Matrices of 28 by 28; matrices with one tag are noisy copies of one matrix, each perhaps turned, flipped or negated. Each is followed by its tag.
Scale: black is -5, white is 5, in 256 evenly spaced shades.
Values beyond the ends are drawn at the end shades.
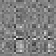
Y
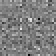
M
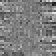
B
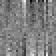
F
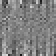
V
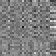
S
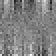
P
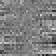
B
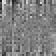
B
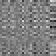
S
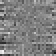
B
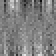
P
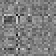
Y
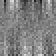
P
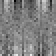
P
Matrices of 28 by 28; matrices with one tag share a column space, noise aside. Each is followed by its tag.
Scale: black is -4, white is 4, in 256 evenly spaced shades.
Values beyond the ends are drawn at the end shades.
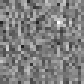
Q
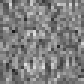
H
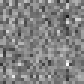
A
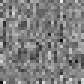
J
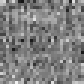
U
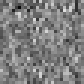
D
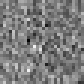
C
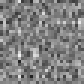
A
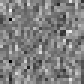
H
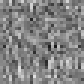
H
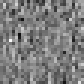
D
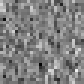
H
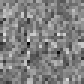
J
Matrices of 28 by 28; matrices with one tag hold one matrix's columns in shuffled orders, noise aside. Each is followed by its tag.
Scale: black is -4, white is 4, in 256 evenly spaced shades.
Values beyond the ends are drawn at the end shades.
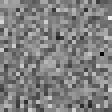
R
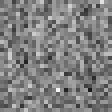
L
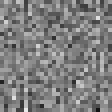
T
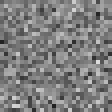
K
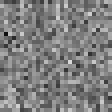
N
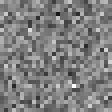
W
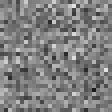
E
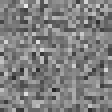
E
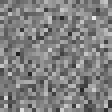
R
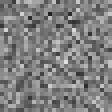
W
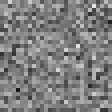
E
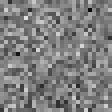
R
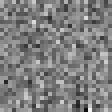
T
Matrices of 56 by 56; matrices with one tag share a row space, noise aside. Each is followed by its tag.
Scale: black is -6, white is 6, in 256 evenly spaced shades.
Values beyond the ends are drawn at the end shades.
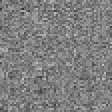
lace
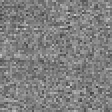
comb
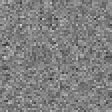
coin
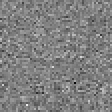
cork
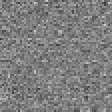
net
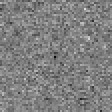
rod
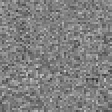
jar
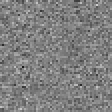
jar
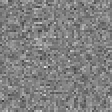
lace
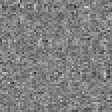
net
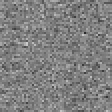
comb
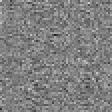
rod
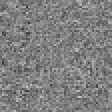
jar
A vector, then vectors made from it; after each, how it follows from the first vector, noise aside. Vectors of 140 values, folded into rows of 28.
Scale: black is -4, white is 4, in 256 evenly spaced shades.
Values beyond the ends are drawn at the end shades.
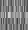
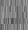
wrapped around, negated, shrunk.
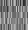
wrapped around, negated.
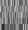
wrapped around, negated.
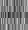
negated.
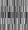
negated.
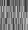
wrapped around, negated.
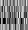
wrapped around, negated, scaled up.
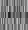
negated.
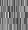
sign-scrambled.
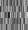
sign-scrambled.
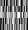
reversed, scaled up.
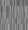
wrapped around, negated, shrunk.
